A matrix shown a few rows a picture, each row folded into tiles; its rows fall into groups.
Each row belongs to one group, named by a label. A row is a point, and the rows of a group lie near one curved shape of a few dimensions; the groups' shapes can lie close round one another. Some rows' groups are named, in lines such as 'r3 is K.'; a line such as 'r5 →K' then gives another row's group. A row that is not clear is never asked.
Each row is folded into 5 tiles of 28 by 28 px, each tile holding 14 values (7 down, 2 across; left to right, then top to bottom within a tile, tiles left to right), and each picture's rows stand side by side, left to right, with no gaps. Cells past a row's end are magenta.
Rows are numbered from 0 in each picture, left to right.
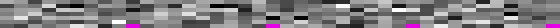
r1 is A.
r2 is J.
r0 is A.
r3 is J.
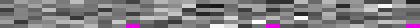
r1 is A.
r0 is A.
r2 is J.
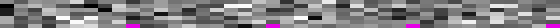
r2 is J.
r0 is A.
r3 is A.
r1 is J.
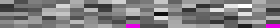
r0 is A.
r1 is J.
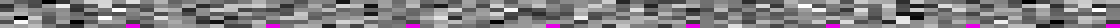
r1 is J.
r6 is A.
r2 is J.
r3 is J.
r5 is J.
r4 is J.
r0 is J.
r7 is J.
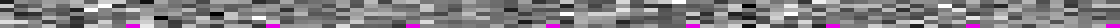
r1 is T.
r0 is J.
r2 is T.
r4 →A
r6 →J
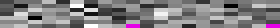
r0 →J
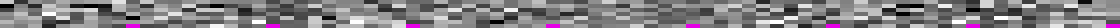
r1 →A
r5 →J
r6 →A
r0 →A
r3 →J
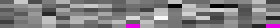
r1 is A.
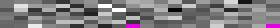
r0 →J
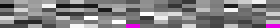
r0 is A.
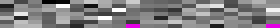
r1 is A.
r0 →J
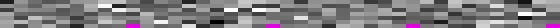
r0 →J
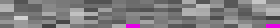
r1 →A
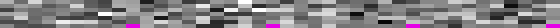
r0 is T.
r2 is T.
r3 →T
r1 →J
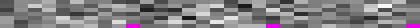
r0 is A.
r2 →J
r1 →A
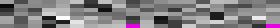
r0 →A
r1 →T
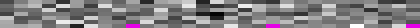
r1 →A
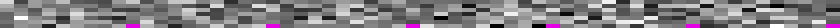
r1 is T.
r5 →A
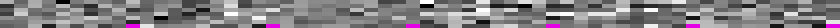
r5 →T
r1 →T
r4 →A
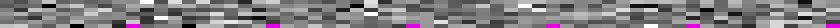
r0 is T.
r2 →T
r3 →J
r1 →T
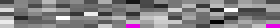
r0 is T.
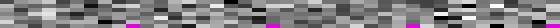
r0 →T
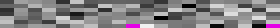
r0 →A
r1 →T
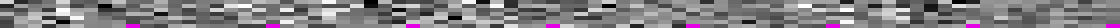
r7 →T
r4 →T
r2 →T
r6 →T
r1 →J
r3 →J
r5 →J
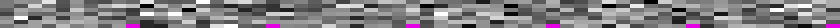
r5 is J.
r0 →J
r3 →J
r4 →T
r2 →A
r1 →A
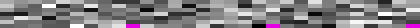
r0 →T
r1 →T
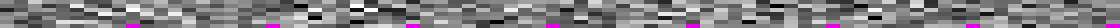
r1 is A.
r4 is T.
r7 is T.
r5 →A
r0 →T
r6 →J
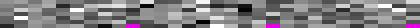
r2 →J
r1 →A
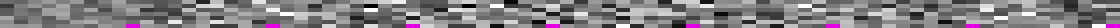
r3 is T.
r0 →A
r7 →T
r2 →A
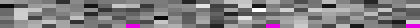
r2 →T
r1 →J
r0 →J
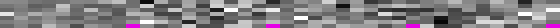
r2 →J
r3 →T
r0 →A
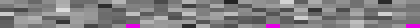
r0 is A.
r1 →T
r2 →T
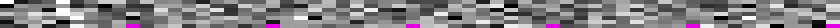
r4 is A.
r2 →J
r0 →A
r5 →T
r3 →J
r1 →J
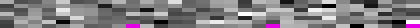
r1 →T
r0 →A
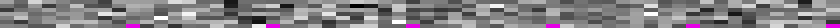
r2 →A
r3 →A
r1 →T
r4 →T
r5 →T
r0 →T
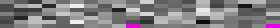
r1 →A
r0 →A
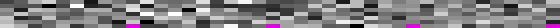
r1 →A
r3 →J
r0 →T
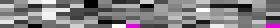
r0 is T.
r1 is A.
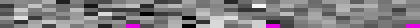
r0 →J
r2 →A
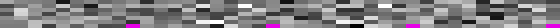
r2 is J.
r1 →J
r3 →A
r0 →J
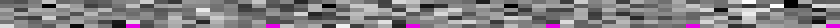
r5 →T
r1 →A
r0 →T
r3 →J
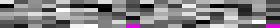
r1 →A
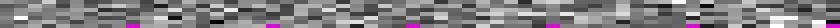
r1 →J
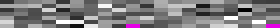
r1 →A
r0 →J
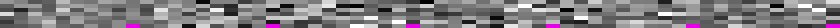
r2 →A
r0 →A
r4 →T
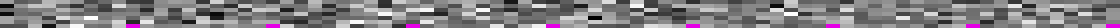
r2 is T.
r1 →A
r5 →T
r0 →A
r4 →J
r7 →A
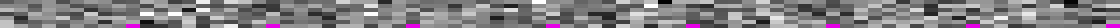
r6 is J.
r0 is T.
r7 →T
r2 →T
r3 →A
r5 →A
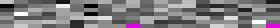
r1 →A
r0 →J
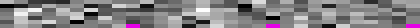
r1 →A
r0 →J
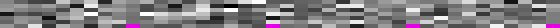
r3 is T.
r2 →A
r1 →A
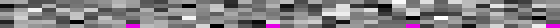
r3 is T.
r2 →A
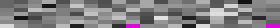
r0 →T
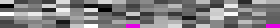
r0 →A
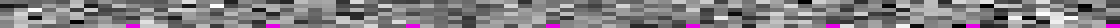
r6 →T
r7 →A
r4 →A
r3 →T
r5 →T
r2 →A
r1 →T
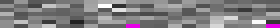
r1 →A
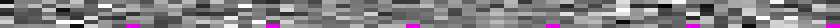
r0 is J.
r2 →T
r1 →A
